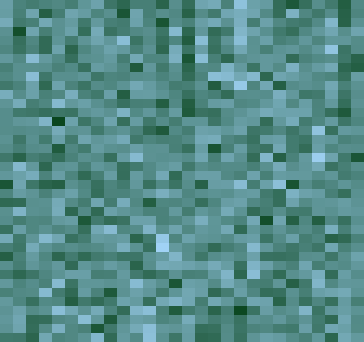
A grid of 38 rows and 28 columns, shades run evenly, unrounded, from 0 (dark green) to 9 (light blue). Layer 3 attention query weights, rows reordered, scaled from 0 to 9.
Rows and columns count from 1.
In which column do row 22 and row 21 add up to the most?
19
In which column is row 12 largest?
5
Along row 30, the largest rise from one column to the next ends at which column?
20
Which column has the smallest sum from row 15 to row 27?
7
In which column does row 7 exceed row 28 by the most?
16
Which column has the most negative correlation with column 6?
10
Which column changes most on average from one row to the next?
26
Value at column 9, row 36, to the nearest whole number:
1
